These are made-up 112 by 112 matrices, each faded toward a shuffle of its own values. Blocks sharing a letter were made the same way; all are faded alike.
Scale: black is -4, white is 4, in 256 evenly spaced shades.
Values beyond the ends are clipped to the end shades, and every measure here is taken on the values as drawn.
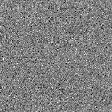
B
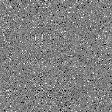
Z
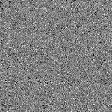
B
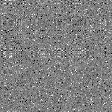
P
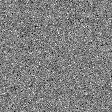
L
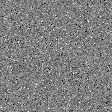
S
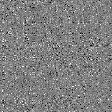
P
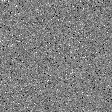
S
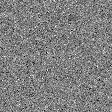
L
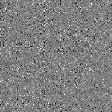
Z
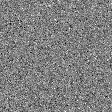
L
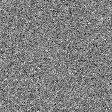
L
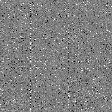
Z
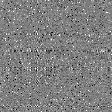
P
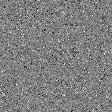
S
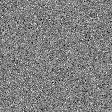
L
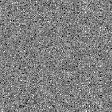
B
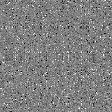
Z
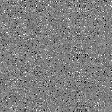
Z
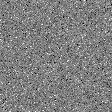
S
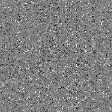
Z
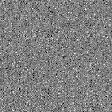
B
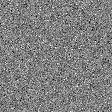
L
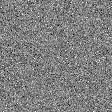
L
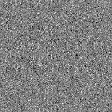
B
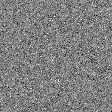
L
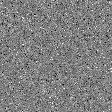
S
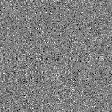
B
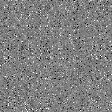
Z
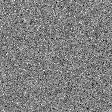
L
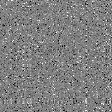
Z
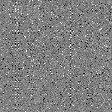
Z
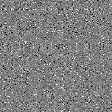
P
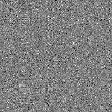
B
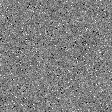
S
